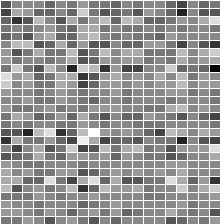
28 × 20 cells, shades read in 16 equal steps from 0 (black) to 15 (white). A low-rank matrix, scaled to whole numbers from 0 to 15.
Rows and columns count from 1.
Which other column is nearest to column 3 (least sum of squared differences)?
6
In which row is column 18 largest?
19
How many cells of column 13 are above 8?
8
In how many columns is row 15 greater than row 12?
5
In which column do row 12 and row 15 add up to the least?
20
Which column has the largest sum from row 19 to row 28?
17
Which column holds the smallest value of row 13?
9
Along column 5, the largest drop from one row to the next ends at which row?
24
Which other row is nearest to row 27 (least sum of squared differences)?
12
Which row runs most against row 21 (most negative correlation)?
1
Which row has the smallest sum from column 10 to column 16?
18
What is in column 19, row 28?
7
